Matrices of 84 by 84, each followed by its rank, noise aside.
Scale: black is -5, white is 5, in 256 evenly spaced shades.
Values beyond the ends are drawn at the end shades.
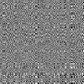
three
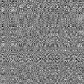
six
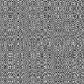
four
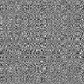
six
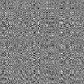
four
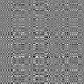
two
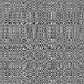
four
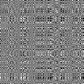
three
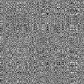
five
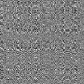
five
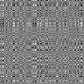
two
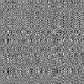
five
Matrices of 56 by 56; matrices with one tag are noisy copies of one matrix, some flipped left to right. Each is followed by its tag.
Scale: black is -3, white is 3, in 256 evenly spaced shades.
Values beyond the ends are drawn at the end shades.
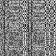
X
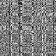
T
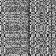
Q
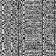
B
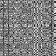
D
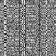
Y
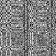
X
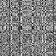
T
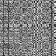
D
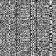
Y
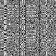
Y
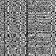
Q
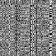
Y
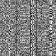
Y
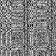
X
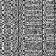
B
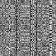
Y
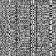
Y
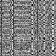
B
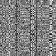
Y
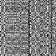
Q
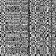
Q
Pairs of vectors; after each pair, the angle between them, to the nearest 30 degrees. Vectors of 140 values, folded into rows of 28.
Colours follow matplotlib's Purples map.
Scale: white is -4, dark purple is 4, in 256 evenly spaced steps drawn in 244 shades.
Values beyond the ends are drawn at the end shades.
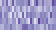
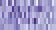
150 degrees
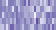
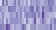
120 degrees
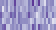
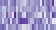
60 degrees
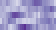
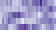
30 degrees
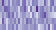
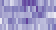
60 degrees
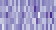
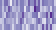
30 degrees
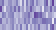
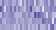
30 degrees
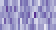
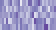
150 degrees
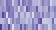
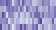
30 degrees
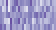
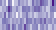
120 degrees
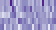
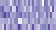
150 degrees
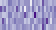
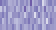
150 degrees
